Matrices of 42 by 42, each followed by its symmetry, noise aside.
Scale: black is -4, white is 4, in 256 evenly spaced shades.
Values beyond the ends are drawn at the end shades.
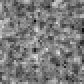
no symmetry.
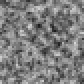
symmetric across the other diagonal.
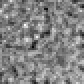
symmetric.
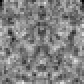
mirrored left to right.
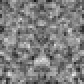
mirrored left to right.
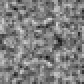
mirrored top to bottom.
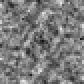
same after a half turn.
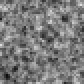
symmetric across the other diagonal.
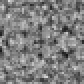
mirrored top to bottom.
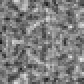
mirrored top to bottom.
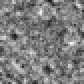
symmetric across the other diagonal.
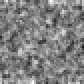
same after a half turn.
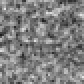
no symmetry.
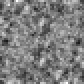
same after a half turn.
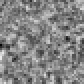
no symmetry.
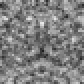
mirrored left to right.
